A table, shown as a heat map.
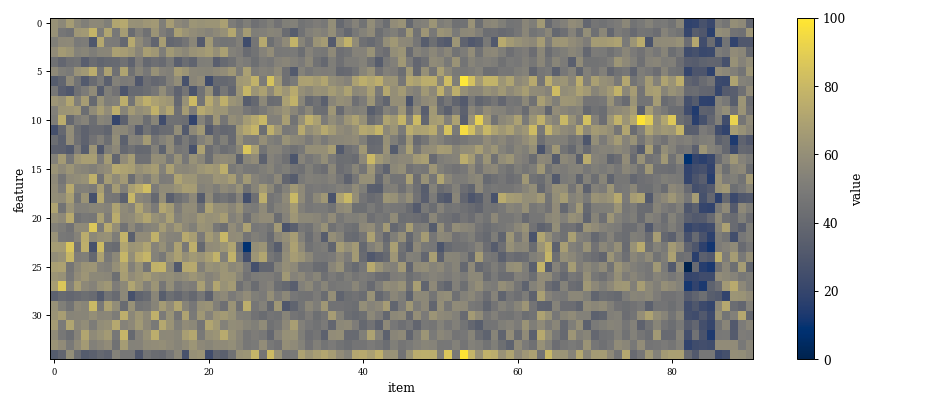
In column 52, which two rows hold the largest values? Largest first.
7, 10
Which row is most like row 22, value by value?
32
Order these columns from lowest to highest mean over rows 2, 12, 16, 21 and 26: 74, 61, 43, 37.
74, 37, 43, 61
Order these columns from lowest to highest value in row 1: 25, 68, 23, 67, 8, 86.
68, 8, 67, 86, 25, 23
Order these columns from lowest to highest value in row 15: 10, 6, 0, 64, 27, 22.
64, 27, 6, 0, 10, 22
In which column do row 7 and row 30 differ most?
9
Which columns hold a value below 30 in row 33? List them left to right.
82, 83, 84, 85
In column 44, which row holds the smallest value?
13
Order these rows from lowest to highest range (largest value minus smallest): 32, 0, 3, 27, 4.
4, 3, 0, 32, 27
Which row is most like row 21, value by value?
29
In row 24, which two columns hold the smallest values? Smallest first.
83, 25
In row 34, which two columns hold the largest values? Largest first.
53, 51
